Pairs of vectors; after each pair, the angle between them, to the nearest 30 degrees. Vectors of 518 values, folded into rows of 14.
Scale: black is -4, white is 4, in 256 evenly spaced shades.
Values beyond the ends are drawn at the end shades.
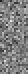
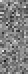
150 degrees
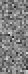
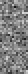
30 degrees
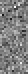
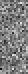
60 degrees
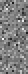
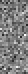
90 degrees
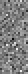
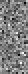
90 degrees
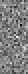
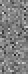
60 degrees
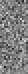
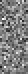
150 degrees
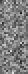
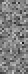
60 degrees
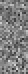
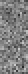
30 degrees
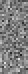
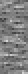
90 degrees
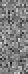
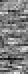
60 degrees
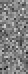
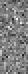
90 degrees
